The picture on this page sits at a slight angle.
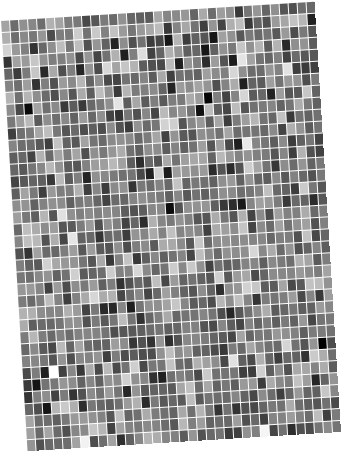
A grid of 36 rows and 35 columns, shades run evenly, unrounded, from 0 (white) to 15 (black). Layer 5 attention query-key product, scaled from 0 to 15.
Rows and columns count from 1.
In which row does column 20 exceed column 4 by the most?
5
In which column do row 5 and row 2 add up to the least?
27
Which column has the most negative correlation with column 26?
6
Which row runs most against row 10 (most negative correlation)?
3
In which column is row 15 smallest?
19
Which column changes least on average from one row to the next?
35
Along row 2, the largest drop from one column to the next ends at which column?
26
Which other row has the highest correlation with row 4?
21
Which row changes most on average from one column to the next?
30
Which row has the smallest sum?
2
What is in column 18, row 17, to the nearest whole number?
14
